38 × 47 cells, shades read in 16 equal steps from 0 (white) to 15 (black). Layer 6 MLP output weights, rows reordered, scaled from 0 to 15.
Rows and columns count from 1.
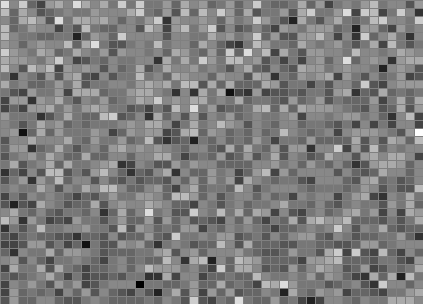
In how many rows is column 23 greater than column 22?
19
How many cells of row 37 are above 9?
14
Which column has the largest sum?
40
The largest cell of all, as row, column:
36, 16
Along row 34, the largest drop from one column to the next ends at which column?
25
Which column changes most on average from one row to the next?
43
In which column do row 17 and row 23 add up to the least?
47
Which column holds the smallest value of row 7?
28
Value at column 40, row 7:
4
